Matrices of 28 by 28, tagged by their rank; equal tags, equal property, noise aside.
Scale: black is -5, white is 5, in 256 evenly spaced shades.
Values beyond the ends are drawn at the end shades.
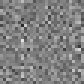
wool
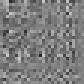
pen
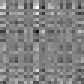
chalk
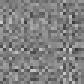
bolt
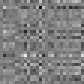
chalk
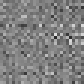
bolt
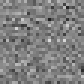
wool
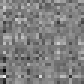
pen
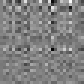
chalk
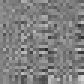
chalk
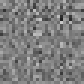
pen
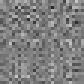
wool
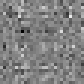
pen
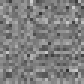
bolt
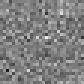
wool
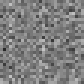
pen
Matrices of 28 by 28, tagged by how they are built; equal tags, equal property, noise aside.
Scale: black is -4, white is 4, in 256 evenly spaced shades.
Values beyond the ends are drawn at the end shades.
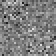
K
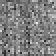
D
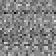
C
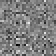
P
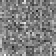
D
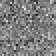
C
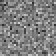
C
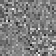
K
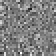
P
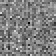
D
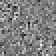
K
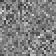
K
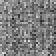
D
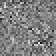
K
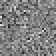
K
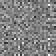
P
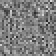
P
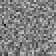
D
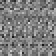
C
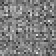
D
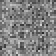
D
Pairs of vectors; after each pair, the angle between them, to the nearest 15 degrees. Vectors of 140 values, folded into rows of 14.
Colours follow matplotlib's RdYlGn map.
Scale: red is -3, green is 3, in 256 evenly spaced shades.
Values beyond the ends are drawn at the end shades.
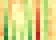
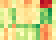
105 degrees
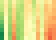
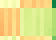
120 degrees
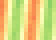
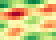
120 degrees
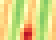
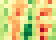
150 degrees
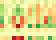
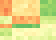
90 degrees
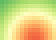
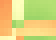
90 degrees
